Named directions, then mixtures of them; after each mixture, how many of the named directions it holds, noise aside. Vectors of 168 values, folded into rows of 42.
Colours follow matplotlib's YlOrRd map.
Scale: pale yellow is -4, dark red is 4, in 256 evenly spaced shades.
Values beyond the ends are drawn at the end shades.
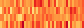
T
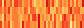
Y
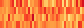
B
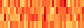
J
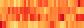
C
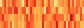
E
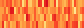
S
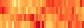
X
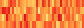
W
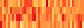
four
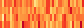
one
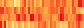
four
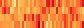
three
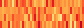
three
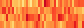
four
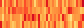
three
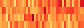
four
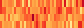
four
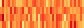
two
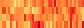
two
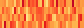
one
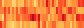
four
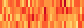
two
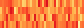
one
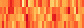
four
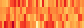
three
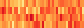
two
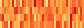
four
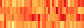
four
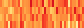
three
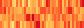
four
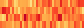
three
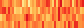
four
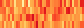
four
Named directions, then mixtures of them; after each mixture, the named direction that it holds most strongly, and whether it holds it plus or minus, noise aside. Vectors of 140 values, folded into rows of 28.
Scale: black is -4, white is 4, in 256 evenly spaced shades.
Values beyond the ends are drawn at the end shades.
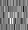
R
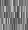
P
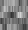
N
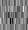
R, minus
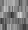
N, plus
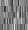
P, minus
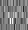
R, plus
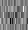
R, minus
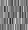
R, minus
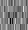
R, minus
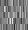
R, plus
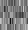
R, minus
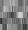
N, plus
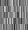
P, plus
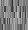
P, minus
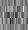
R, minus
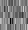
R, minus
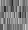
P, minus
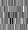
R, minus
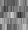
N, minus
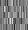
R, plus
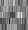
N, plus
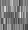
P, plus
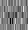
R, minus
